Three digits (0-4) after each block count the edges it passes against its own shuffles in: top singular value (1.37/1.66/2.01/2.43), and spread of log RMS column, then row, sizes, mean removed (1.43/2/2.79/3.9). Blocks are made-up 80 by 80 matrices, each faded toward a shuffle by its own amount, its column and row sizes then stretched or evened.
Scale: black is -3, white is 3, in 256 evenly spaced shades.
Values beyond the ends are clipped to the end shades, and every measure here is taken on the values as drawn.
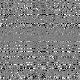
4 0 4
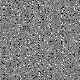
0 2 0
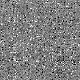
2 1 1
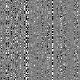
4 4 0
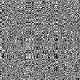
4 2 2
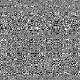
3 0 3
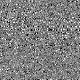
2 0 2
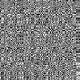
4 0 2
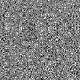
3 1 0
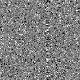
2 1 0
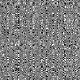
4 3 2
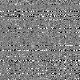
2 2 4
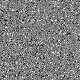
1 0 1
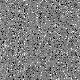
1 1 0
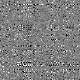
3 2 3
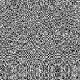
4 1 1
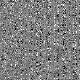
0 3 1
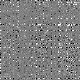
2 3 3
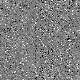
0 2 0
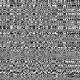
4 0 4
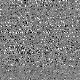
2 0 3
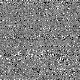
0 0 3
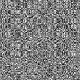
4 2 0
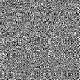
3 1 1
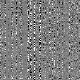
1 4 1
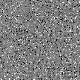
1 0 0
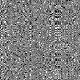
4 2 0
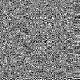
4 1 2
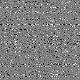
1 0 3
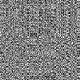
4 2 0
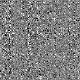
0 3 2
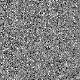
0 2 0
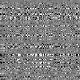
4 1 4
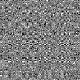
4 1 2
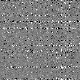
2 2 3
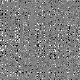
1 3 2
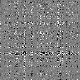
2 3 3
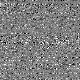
0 0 3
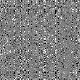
4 3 1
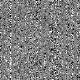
0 3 0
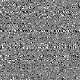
3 1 3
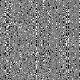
4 3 0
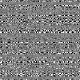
4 1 4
